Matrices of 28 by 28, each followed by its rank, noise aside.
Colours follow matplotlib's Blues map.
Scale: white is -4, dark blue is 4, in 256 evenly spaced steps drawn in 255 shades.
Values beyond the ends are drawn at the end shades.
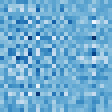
two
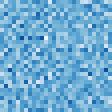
six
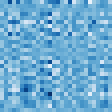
three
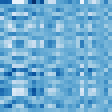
two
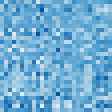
four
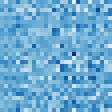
five
